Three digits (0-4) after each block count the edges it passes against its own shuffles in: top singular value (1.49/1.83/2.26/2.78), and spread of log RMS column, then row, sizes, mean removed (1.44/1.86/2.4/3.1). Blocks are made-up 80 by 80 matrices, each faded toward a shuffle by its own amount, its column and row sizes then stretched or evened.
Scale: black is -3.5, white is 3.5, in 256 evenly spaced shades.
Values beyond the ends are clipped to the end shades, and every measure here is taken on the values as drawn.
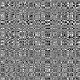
4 3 4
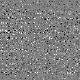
1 1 3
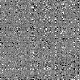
2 3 2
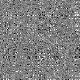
2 2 2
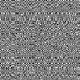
4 0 4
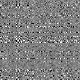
2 2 4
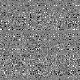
2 2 4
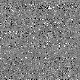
0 1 3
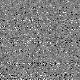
1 0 3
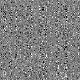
2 3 1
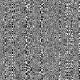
3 4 1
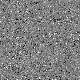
0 0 1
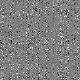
0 4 2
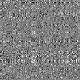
3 0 3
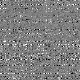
1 1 4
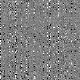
1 4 2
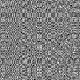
4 2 0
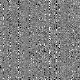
1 4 1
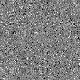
2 0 0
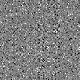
2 1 0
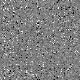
0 2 1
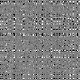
4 3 4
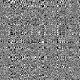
3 3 3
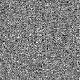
1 0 1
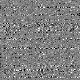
2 1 4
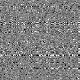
3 0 3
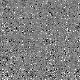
1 2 2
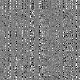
3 4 2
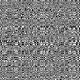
4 1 4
